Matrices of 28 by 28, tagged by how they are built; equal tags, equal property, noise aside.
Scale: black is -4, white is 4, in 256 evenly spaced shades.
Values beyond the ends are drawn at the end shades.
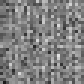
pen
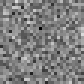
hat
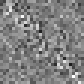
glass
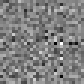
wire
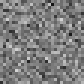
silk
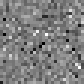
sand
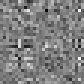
wire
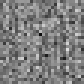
pen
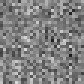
pen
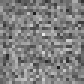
pen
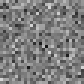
hat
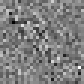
glass
